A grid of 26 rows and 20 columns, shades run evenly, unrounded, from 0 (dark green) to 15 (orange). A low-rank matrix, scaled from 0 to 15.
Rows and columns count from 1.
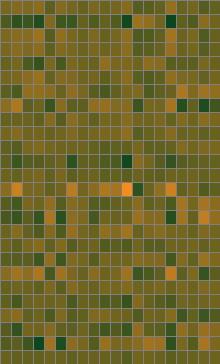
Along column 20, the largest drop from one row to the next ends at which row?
8
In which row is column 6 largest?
20
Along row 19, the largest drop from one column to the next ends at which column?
6
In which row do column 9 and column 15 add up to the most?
14
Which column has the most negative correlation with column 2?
13
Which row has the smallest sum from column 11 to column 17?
12
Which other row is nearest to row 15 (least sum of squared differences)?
7
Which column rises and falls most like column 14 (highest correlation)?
15
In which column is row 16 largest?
19
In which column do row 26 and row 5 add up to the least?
4
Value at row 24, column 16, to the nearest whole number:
3
